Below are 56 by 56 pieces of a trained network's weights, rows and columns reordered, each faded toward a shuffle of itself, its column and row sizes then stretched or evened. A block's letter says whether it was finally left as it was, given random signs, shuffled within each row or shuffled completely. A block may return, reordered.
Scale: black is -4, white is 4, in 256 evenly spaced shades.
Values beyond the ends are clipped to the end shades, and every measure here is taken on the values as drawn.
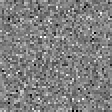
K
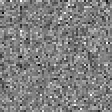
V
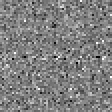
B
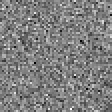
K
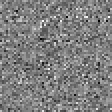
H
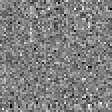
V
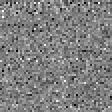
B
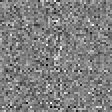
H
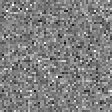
B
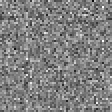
H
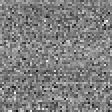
B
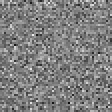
V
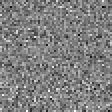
B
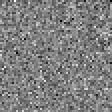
K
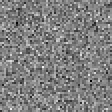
K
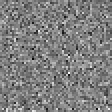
H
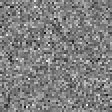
B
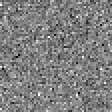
K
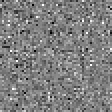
V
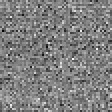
V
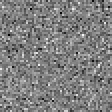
K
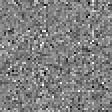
H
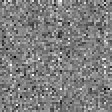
H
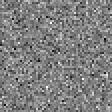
K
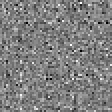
V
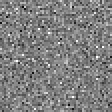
K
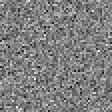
K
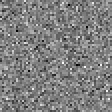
K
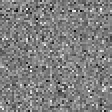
H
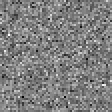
K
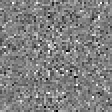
H
